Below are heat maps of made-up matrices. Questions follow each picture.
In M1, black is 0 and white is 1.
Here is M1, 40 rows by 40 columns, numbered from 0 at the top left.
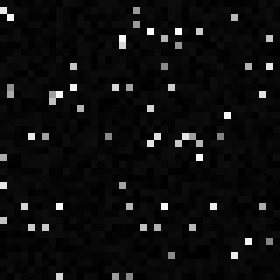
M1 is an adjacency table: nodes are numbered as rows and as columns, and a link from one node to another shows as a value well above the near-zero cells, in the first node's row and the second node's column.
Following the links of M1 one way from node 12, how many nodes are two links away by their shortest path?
3
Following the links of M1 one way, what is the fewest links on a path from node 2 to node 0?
2
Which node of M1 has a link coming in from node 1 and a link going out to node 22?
node 19
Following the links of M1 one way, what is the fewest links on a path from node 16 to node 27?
2
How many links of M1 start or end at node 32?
6
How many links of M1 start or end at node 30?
1
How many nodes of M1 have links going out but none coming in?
10
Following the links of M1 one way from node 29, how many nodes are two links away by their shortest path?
1
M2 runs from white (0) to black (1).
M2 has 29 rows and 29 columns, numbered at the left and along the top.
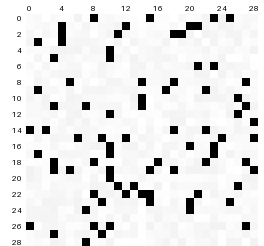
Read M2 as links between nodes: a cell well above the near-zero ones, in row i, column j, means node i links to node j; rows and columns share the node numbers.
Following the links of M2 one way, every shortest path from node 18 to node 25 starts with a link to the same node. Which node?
node 16
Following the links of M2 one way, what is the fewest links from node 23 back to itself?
3
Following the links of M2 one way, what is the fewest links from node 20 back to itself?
5
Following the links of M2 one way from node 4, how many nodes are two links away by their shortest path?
2
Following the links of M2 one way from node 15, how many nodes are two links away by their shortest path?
9
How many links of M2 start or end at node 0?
6
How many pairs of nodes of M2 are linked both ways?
3
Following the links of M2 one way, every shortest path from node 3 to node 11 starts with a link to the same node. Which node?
node 1
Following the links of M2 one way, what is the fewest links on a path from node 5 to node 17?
5
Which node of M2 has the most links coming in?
node 10
